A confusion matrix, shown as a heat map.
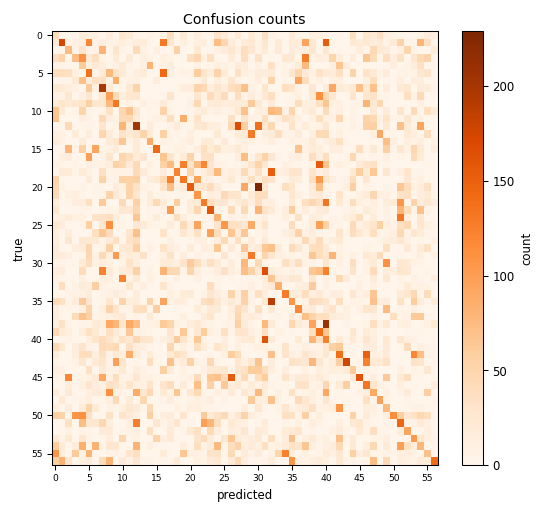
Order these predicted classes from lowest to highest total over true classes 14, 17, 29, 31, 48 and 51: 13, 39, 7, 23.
13, 23, 7, 39
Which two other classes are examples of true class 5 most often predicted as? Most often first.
16, 8
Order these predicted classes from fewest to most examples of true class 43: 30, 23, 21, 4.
21, 4, 23, 30
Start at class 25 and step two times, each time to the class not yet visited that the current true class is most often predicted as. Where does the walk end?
39
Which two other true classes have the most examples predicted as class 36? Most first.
6, 15
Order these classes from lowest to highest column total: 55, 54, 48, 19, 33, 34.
33, 48, 55, 34, 19, 54
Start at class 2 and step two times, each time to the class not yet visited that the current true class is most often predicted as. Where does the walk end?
41
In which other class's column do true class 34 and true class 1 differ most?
40
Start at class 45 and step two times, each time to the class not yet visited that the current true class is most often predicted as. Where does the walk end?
23
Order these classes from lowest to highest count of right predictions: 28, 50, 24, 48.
28, 24, 48, 50
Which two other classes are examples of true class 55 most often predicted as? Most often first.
34, 0
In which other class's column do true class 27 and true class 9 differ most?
46
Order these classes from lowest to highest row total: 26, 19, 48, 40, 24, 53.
48, 24, 53, 26, 40, 19
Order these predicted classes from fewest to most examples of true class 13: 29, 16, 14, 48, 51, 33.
51, 14, 33, 16, 48, 29
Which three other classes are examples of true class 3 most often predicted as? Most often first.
37, 4, 46
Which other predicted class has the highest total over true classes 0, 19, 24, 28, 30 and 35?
32
